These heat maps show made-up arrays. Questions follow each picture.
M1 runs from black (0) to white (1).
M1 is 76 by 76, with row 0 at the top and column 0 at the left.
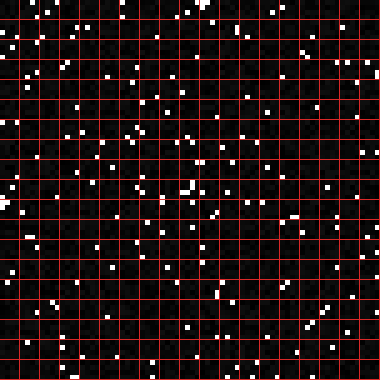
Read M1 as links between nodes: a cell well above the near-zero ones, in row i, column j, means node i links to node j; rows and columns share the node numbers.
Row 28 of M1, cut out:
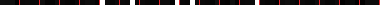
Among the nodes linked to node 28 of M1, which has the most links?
node 38
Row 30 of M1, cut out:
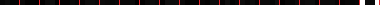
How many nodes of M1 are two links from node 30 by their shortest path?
7
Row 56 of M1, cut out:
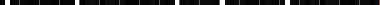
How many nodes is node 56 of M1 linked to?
5
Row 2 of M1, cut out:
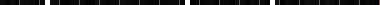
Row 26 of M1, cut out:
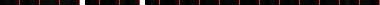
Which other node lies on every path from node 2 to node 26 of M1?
node 37
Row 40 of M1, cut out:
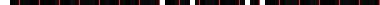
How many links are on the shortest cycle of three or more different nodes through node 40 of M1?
4
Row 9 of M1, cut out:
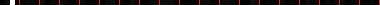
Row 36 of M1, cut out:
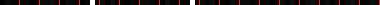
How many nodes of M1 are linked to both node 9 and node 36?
0
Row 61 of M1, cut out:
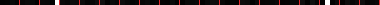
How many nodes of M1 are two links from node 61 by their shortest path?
3
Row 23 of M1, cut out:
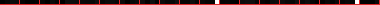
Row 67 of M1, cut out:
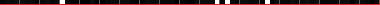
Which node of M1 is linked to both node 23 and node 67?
node 43
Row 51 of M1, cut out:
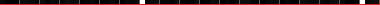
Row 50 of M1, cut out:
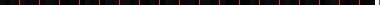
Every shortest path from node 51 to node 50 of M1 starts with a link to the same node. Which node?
node 72
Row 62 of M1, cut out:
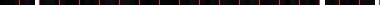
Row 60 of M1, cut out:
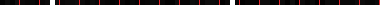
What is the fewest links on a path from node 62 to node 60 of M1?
6
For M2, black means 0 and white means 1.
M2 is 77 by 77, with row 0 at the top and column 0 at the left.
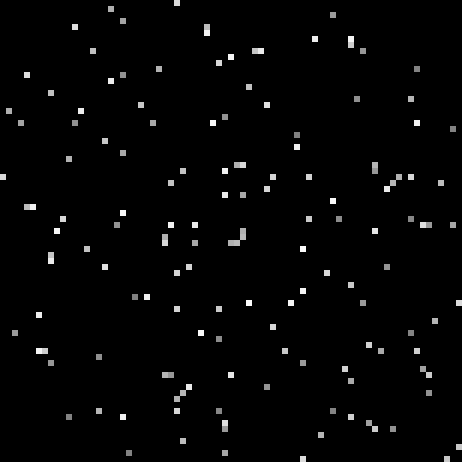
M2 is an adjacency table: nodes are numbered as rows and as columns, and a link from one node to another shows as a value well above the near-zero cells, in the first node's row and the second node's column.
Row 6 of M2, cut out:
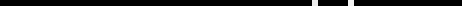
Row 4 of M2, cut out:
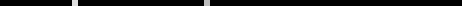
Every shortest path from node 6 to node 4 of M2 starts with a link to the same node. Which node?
node 58
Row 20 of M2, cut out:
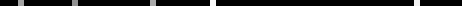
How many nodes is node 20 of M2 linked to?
5
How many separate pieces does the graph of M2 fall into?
10
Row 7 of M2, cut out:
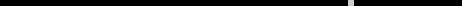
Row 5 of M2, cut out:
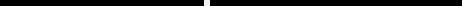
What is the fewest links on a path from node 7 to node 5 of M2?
7
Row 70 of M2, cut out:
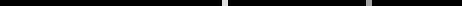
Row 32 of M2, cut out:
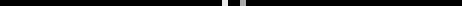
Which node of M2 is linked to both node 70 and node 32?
node 37
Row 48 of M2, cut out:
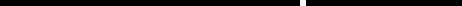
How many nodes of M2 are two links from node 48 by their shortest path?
3
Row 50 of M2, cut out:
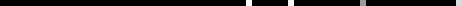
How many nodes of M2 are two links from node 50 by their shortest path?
3
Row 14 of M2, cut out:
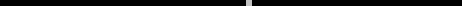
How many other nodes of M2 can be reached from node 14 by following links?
10
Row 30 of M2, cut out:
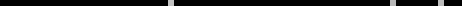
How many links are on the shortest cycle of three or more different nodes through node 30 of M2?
5
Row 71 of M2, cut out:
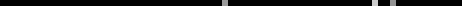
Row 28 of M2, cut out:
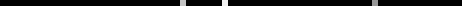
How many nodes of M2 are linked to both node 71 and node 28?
2
